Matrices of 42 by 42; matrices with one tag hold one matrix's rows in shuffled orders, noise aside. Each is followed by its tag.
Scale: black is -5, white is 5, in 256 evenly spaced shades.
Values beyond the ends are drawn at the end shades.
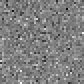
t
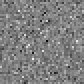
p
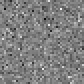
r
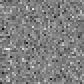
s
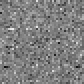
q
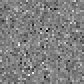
p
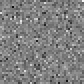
t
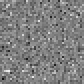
s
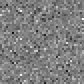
t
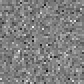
p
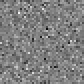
p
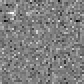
q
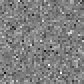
r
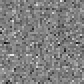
q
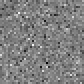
p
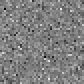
r
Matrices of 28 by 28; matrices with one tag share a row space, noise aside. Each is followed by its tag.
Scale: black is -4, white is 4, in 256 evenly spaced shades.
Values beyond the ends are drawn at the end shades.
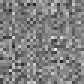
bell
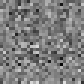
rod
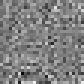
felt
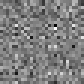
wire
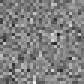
bell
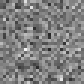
rod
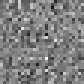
felt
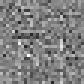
rod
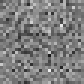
rod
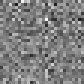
felt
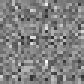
felt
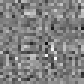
felt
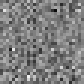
bell
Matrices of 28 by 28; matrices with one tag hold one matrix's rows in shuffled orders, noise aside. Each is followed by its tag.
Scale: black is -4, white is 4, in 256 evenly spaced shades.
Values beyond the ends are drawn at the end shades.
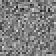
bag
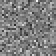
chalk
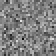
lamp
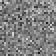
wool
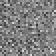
wool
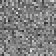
wool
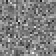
bag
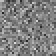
chalk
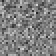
chalk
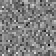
bag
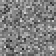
lamp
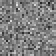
bag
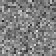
chalk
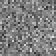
wool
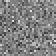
wool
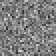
bag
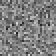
bag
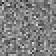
chalk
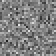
bag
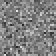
lamp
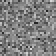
wool
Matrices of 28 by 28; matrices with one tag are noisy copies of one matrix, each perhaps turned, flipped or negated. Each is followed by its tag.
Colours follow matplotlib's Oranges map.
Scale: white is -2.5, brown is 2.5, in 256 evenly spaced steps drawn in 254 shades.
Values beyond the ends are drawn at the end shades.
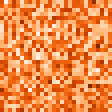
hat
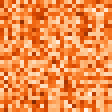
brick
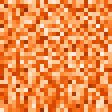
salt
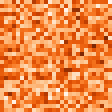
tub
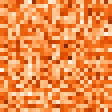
hat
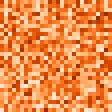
brick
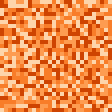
salt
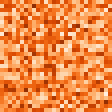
tub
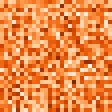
brick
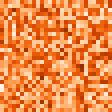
hat
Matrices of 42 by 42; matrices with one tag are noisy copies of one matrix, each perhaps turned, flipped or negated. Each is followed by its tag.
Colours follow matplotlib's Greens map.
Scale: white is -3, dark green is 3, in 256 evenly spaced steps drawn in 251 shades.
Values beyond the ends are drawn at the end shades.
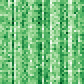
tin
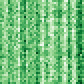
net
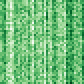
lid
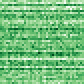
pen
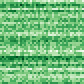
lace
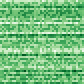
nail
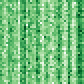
net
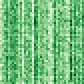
nail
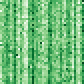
lace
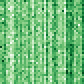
lid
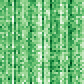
tin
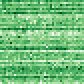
nail
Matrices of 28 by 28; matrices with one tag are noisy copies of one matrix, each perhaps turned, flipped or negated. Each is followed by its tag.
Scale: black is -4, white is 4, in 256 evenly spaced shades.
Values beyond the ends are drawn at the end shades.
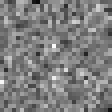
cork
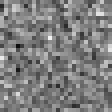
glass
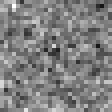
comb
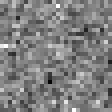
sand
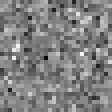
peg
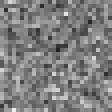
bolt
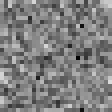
cork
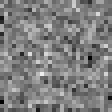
bolt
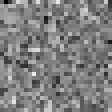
glass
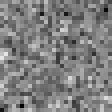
comb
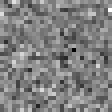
bolt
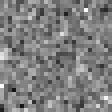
comb
